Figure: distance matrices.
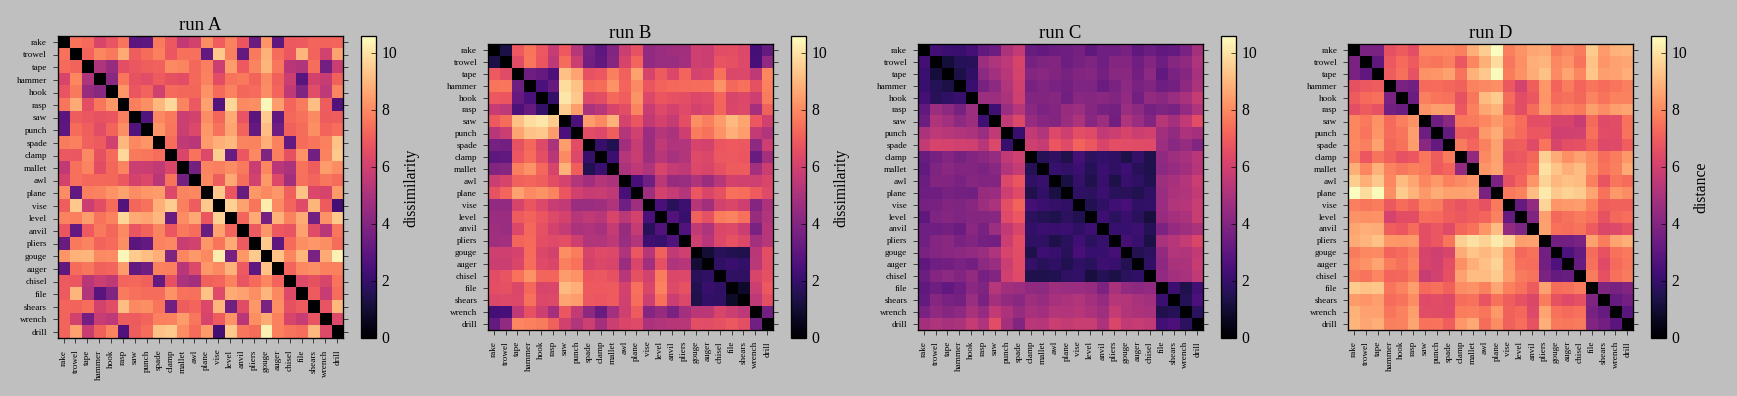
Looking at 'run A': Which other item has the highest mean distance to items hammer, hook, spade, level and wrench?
rasp
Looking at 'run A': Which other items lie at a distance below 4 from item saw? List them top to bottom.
rake, punch, pliers, auger
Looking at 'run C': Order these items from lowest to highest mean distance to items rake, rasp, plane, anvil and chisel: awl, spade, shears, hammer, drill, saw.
awl, hammer, saw, shears, drill, spade
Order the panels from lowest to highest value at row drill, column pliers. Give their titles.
run B, run C, run A, run D
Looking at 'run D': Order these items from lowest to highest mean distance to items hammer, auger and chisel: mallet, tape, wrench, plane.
wrench, tape, mallet, plane
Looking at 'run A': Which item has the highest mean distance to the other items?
gouge
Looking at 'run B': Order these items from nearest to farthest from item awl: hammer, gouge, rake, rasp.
gouge, rake, rasp, hammer
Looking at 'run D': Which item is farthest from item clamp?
pliers
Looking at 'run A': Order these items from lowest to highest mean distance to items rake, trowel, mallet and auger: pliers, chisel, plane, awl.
pliers, awl, chisel, plane
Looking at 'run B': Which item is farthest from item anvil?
hammer
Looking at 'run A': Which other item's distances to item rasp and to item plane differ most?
vise
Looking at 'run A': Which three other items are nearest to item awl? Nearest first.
mallet, chisel, spade
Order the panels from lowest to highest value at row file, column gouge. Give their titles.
run B, run C, run D, run A
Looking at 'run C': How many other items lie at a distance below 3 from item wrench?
3
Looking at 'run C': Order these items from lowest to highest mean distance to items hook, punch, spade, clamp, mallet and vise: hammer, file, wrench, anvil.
anvil, hammer, file, wrench
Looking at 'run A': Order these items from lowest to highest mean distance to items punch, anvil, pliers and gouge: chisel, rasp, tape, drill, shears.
shears, chisel, tape, drill, rasp
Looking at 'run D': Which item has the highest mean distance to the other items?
plane
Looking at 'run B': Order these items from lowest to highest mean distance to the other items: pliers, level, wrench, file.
wrench, pliers, level, file
